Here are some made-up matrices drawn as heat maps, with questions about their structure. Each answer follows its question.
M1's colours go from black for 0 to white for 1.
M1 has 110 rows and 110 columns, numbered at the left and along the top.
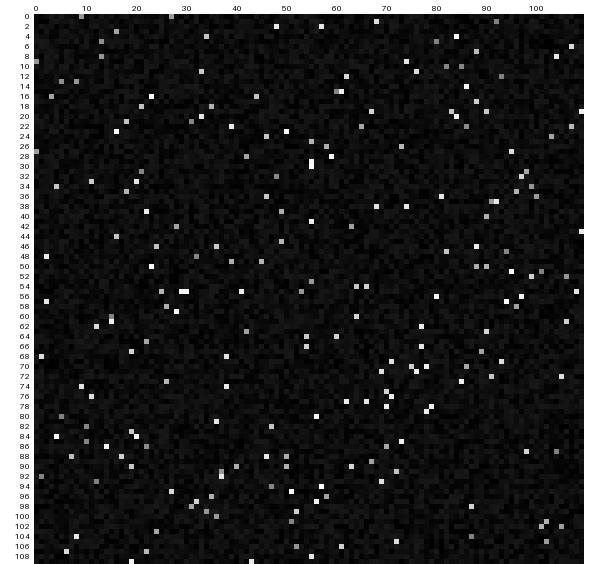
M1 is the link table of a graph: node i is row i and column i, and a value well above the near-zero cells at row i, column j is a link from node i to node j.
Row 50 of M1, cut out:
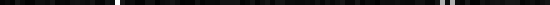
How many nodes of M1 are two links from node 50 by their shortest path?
7
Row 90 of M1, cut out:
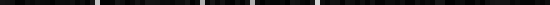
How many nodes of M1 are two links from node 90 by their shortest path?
6
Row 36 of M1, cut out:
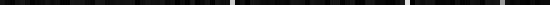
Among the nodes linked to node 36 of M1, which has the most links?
node 46
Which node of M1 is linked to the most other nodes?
node 55
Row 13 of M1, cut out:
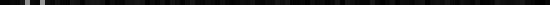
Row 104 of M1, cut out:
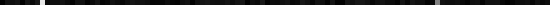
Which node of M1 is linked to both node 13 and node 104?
node 8
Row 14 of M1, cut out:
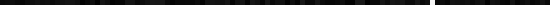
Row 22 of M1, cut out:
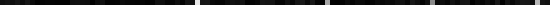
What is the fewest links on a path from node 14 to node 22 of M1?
2
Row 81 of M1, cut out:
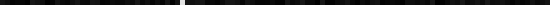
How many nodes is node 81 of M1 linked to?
1
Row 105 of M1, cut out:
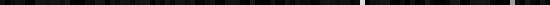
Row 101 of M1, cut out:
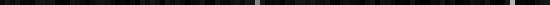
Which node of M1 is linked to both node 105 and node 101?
node 102
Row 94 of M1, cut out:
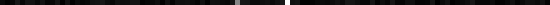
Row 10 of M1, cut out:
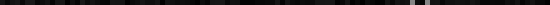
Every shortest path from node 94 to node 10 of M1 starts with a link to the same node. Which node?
node 47
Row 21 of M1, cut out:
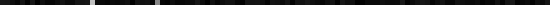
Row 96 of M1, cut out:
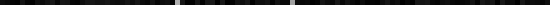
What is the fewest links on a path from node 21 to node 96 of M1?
3
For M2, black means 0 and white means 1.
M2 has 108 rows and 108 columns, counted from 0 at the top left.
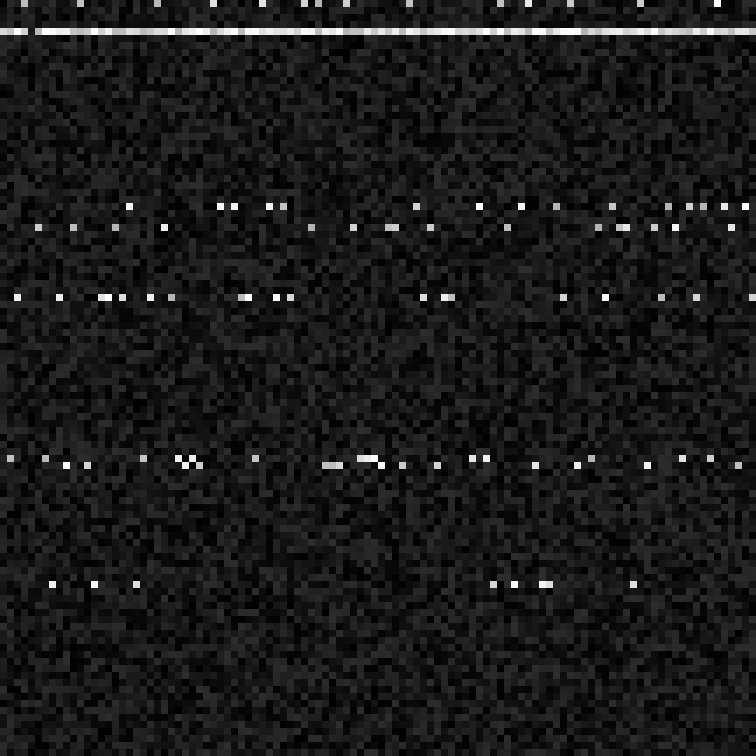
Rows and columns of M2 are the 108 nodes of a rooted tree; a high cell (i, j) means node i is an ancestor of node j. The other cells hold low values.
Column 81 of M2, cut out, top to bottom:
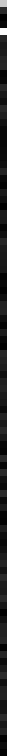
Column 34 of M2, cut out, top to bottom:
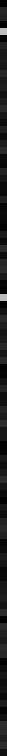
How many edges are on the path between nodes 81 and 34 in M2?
4
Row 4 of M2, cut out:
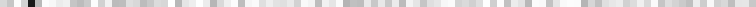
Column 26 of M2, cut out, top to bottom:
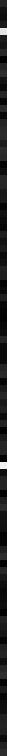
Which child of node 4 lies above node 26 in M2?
66
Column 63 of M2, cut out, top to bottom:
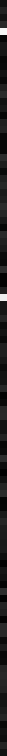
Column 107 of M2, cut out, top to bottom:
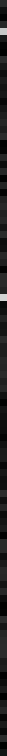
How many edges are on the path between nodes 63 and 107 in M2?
2
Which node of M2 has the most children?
42
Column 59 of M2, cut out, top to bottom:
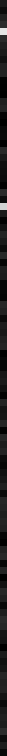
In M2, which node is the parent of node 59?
29
